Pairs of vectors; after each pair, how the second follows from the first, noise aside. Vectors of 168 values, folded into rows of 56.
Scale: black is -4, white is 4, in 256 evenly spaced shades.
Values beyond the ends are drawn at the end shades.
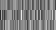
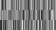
wrapped around.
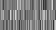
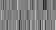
partly zeroed.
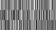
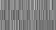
shrunk.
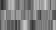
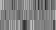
negated, partly zeroed.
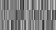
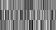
wrapped around.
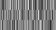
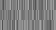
shrunk.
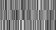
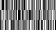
wrapped around, negated, scaled up.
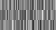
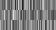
reversed.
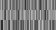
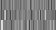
negated, partly zeroed.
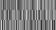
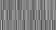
shrunk.
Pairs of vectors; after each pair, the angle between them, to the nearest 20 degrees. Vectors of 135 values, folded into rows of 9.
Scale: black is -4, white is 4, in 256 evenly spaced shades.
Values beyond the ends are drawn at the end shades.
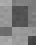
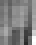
120 degrees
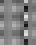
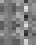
160 degrees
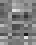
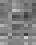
20 degrees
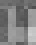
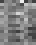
120 degrees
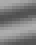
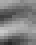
40 degrees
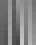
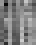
40 degrees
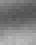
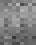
140 degrees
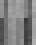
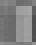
120 degrees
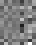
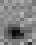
120 degrees
